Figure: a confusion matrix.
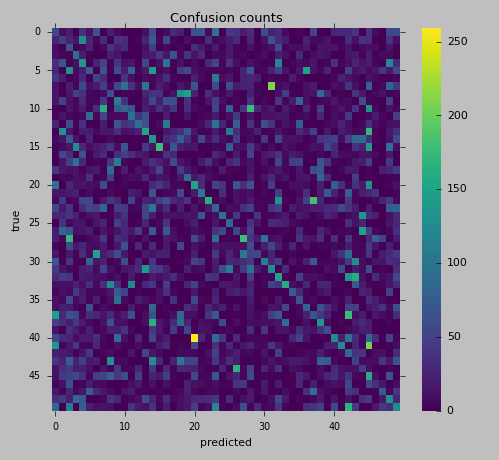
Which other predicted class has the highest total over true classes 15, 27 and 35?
2
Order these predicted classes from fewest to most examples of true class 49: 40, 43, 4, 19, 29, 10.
10, 19, 29, 43, 40, 4
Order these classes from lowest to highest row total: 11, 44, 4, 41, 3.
3, 11, 44, 41, 4
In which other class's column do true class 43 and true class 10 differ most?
28
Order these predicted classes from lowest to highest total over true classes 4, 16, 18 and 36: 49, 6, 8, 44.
44, 6, 8, 49
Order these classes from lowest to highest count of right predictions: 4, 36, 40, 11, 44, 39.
44, 39, 36, 11, 40, 4
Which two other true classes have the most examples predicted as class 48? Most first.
4, 15
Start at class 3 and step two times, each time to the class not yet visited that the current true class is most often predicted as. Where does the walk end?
9
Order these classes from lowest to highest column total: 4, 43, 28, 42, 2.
43, 4, 28, 42, 2
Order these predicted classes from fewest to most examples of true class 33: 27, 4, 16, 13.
27, 4, 13, 16
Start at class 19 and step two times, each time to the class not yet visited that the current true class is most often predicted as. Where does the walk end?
14
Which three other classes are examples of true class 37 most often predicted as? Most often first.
42, 0, 18
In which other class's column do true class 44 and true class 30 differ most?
26
